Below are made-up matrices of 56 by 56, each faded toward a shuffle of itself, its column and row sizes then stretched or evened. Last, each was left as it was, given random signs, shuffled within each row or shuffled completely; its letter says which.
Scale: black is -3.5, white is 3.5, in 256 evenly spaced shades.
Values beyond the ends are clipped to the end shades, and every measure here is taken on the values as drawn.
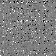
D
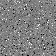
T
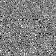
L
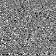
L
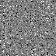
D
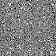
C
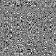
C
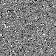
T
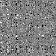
C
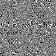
D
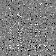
D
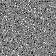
T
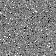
T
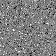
T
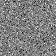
T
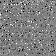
L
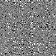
C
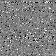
L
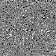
D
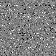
L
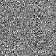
C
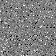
L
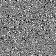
L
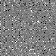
C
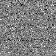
L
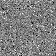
T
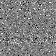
L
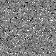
L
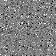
L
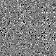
D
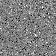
T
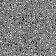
T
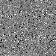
L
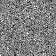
T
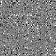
C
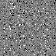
D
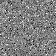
T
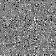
D
